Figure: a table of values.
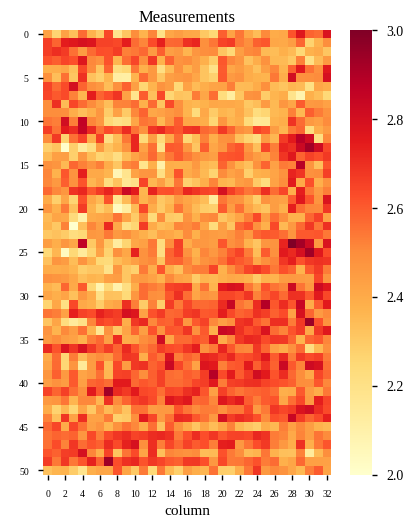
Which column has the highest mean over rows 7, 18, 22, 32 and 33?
7
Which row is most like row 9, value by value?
28
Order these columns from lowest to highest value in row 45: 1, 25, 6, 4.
25, 6, 4, 1
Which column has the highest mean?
29
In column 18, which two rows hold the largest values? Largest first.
38, 37
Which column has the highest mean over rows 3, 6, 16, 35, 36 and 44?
4
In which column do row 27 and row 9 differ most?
24
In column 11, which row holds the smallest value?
15
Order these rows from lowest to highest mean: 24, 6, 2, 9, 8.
9, 6, 8, 2, 24
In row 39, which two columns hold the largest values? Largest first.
19, 24
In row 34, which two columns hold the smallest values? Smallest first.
6, 8
